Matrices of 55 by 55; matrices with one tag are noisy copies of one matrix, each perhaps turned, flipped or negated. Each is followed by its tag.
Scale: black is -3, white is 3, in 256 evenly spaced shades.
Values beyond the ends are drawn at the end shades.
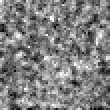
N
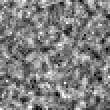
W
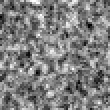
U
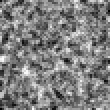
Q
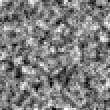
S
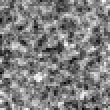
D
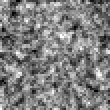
N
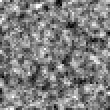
Q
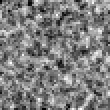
W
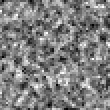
S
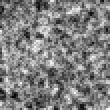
N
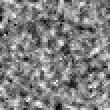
Q
